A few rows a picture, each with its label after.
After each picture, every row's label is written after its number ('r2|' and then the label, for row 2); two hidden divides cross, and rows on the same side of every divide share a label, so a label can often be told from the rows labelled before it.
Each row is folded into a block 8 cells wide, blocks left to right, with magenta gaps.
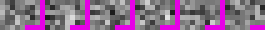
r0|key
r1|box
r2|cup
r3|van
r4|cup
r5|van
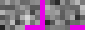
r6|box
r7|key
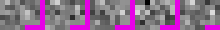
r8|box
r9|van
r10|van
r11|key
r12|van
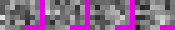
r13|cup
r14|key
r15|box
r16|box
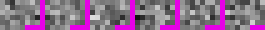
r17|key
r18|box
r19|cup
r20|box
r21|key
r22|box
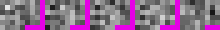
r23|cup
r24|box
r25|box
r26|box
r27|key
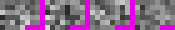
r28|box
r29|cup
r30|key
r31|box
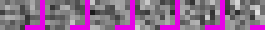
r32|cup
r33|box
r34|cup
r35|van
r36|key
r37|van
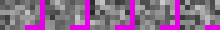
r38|box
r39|van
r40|van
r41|key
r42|box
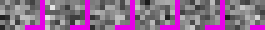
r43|box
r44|cup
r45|box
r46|key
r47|cup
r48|box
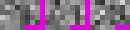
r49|cup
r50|key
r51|key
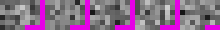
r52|box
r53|van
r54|cup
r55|van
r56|cup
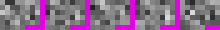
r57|key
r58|van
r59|van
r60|van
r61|key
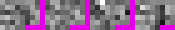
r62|cup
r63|van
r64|van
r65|cup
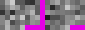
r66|van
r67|box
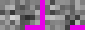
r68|cup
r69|cup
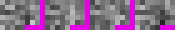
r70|cup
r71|box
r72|box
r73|cup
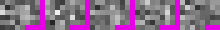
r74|box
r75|key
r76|box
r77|van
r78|cup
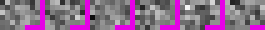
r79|box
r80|van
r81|box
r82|box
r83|cup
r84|key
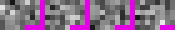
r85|key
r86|box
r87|key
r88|box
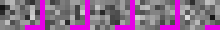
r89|van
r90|key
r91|cup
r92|cup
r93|key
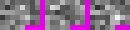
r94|box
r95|cup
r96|box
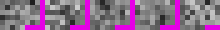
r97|box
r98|cup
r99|key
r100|cup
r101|van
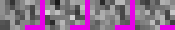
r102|key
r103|key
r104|key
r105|key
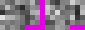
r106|cup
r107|key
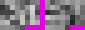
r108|van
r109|cup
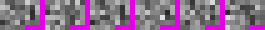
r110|key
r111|cup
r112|key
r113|key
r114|key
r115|cup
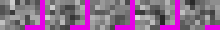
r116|van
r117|cup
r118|cup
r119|cup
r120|key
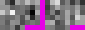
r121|key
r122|van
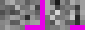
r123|van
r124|key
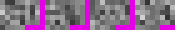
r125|key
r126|cup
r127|van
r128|key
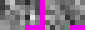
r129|van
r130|cup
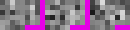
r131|van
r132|box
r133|van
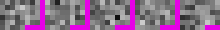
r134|box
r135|key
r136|van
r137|van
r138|box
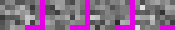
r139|box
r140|van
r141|cup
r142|cup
